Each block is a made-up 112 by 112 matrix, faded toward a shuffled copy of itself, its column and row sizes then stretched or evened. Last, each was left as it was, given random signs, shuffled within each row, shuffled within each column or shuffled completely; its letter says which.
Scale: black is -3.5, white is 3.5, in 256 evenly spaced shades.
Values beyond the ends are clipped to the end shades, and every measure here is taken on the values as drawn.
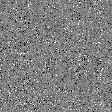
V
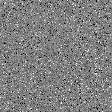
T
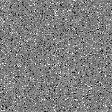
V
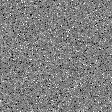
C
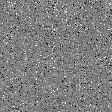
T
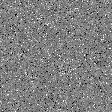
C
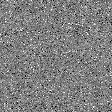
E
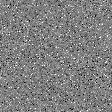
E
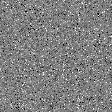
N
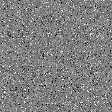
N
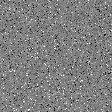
T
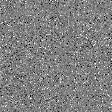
V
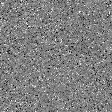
C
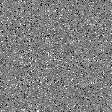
V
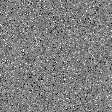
T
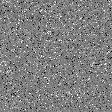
E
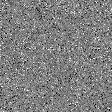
E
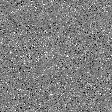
E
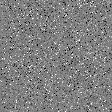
T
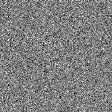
V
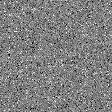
T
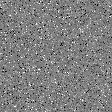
C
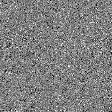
V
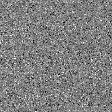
V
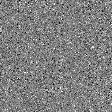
N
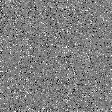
N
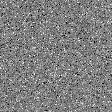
E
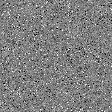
T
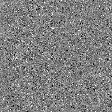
V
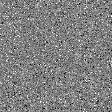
N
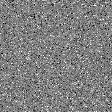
E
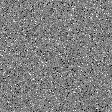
C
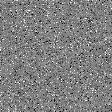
V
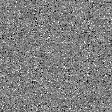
V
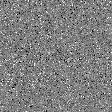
E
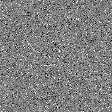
N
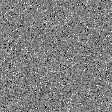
T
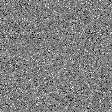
N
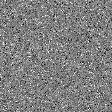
T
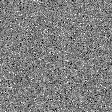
C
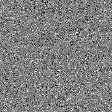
V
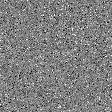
C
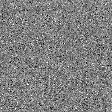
N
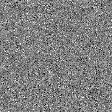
V
